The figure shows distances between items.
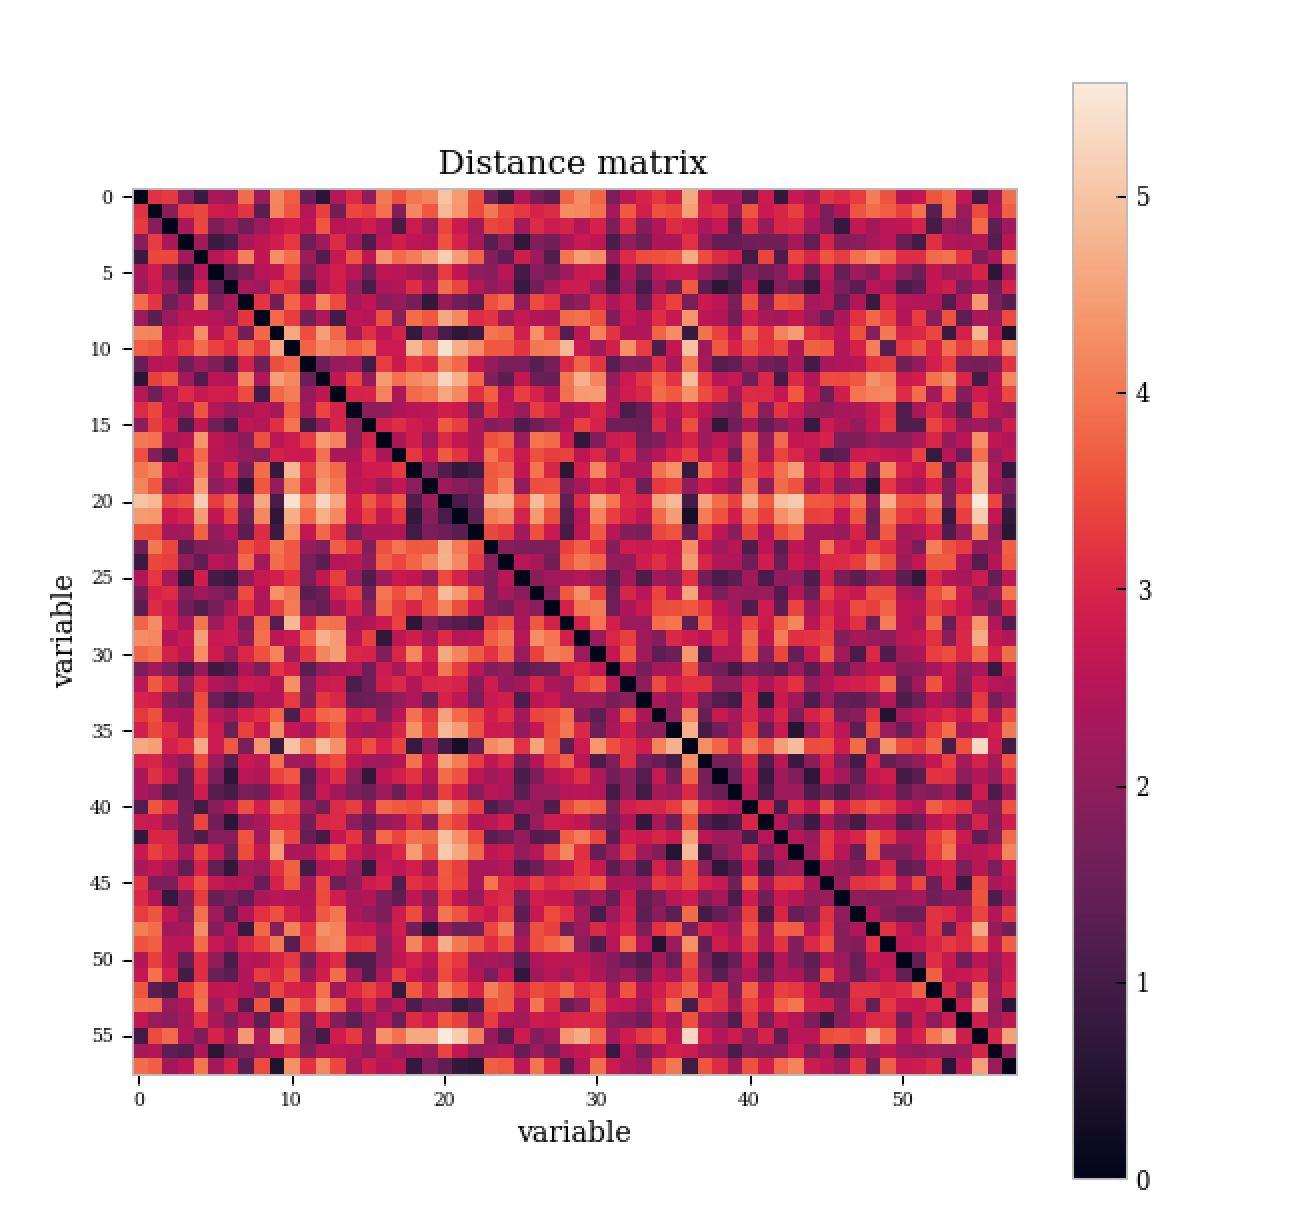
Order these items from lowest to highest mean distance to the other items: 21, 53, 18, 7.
7, 53, 18, 21
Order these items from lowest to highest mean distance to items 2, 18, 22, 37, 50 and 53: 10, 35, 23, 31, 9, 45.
9, 31, 45, 35, 23, 10
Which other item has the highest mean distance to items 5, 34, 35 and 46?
20
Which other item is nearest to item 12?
0
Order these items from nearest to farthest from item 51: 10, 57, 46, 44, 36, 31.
44, 31, 46, 57, 36, 10
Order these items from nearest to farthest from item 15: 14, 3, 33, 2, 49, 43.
3, 33, 14, 43, 2, 49
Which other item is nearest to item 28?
18
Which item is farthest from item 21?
55
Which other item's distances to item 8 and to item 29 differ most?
13
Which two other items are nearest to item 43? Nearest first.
35, 37
